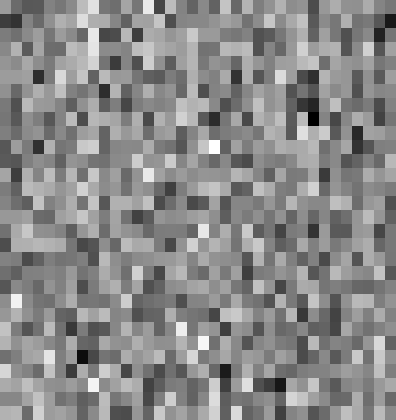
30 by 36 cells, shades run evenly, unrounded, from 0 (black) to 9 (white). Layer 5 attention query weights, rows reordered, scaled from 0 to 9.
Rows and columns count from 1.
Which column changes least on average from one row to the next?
6
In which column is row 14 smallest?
16
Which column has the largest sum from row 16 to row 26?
19
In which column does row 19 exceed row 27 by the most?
21
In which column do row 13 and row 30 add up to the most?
22
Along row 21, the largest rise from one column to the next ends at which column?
24
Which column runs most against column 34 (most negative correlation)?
5
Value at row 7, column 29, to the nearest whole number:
3
